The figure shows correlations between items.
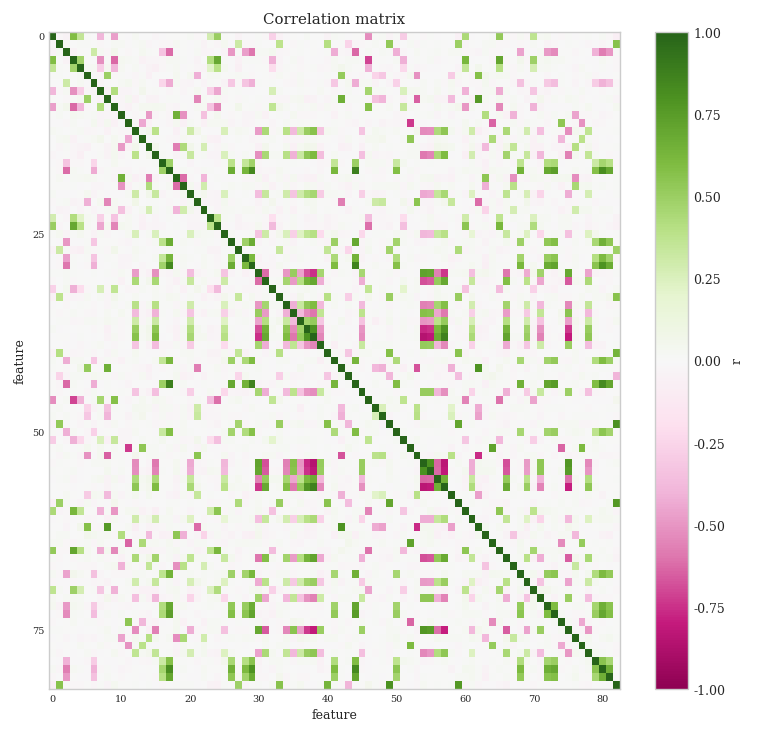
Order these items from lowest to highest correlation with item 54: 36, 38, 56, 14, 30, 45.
38, 56, 36, 14, 45, 30
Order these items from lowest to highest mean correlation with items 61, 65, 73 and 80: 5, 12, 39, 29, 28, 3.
39, 5, 12, 3, 28, 29
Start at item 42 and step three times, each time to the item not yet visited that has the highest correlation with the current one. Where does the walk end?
5
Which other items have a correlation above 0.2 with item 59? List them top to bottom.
1, 27, 33, 40, 49, 82
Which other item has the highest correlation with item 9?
46
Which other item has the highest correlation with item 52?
64
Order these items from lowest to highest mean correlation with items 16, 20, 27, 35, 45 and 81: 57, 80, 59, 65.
57, 65, 59, 80
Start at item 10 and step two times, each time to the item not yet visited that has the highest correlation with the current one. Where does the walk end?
63
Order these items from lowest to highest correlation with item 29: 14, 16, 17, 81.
14, 16, 81, 17
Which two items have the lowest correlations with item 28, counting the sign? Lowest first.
2, 6
